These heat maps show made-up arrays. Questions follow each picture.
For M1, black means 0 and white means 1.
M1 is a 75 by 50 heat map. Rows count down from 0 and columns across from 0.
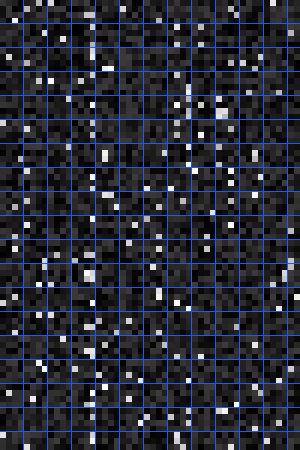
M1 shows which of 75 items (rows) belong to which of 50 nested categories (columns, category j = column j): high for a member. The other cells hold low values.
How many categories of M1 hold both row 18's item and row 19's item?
3
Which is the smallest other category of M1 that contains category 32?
4
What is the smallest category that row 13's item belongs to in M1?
13
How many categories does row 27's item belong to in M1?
2
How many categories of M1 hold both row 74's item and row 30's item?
1
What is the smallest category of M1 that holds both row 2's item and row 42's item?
14
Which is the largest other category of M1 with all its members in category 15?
29
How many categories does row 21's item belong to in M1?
2
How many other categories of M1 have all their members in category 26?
4
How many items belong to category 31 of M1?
11
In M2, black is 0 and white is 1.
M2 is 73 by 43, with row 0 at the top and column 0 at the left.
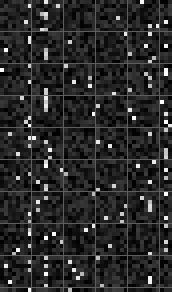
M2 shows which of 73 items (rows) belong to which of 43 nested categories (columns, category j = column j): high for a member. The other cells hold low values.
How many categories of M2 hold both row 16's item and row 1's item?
1
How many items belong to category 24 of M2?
4
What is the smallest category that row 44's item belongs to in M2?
4
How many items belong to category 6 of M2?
2
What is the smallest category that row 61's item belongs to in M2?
27
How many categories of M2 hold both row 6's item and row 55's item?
0
